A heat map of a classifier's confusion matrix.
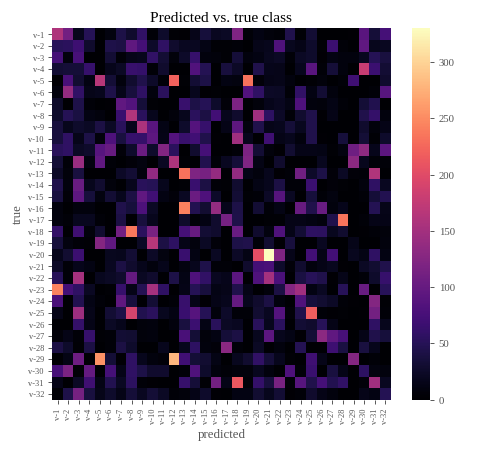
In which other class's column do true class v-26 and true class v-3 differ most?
v-1
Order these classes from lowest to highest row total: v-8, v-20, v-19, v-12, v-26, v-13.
v-26, v-19, v-12, v-8, v-20, v-13
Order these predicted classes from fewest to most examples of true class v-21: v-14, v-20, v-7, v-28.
v-28, v-14, v-7, v-20
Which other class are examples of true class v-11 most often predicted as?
v-30
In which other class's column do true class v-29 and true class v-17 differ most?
v-12
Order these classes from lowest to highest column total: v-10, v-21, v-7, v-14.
v-7, v-21, v-10, v-14
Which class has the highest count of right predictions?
v-13
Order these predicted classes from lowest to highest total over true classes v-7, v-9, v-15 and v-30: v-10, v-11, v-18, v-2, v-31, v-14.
v-11, v-31, v-2, v-10, v-18, v-14
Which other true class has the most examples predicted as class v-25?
v-4
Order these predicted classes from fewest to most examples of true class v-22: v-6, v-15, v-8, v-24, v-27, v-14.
v-27, v-6, v-24, v-15, v-14, v-8
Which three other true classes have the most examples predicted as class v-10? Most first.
v-19, v-23, v-13
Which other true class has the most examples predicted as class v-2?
v-6
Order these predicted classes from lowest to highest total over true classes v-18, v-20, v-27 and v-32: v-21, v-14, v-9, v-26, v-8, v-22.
v-9, v-14, v-26, v-22, v-8, v-21
